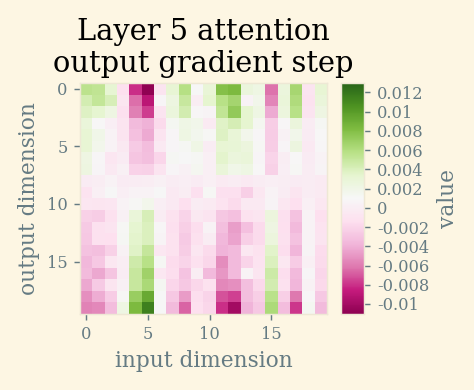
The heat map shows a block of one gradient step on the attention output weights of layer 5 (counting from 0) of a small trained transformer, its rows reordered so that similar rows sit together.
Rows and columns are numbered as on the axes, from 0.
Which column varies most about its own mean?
5
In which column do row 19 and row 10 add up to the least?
12
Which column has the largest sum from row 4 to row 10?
11
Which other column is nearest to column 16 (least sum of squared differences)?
19
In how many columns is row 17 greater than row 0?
6
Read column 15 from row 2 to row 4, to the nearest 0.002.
-0.004 -0.002 -0.002
